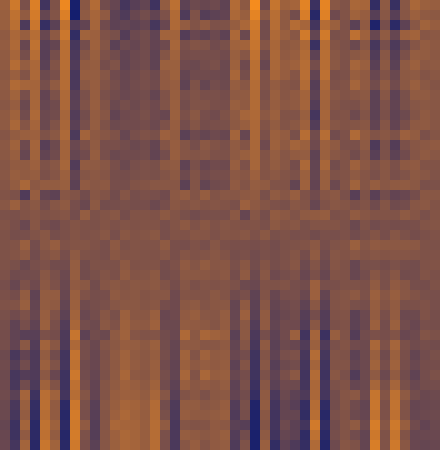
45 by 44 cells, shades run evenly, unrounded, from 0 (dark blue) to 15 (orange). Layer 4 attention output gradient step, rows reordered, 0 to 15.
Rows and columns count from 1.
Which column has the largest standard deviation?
26
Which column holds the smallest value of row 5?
32
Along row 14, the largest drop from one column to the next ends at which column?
8
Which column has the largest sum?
25
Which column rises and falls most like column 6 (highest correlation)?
3
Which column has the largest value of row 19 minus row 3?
38
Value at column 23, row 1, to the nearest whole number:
5
